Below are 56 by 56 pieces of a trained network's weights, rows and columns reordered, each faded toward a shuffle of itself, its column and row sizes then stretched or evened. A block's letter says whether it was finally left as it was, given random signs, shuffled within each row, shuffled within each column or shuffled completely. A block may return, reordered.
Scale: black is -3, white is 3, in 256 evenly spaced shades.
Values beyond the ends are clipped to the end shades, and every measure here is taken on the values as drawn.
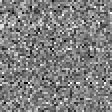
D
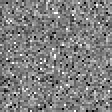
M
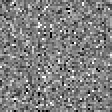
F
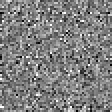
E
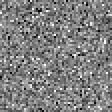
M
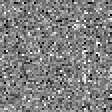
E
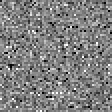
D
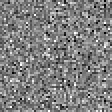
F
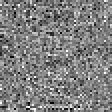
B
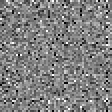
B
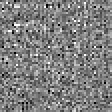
B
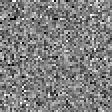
E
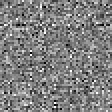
B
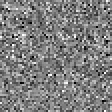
E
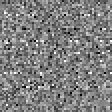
D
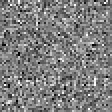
E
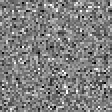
D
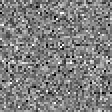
D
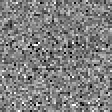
D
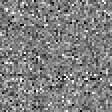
D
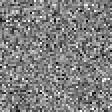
D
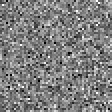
M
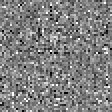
E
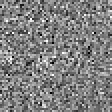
E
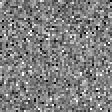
M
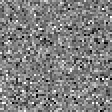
D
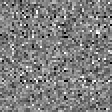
E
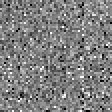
B
